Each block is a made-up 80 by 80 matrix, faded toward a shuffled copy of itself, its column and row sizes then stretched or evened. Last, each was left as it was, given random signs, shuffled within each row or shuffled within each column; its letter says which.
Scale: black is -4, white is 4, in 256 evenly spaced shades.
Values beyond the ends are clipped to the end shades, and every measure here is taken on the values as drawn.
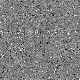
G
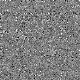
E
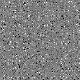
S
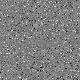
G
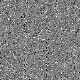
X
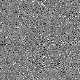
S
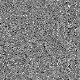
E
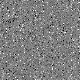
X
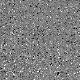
E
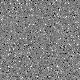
G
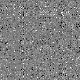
S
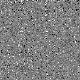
E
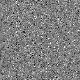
X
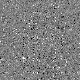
E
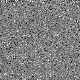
G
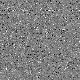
G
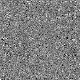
E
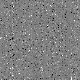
X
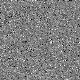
G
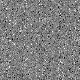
X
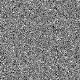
X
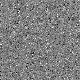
X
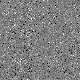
X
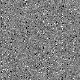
X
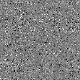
E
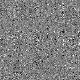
S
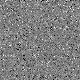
G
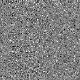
S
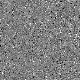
X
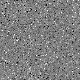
X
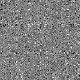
S
